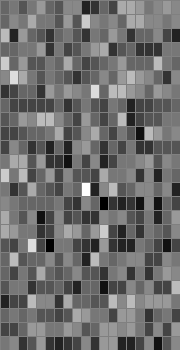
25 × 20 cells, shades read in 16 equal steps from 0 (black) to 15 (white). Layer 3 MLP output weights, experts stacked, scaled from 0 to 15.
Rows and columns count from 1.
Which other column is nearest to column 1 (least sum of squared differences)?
3
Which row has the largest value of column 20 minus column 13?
21
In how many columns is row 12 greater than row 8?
13
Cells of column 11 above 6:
9
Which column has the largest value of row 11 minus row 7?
2
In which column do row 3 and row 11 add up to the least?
6
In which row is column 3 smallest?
25
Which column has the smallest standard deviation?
7
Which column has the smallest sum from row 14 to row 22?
18
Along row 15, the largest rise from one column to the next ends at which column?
17
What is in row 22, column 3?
4
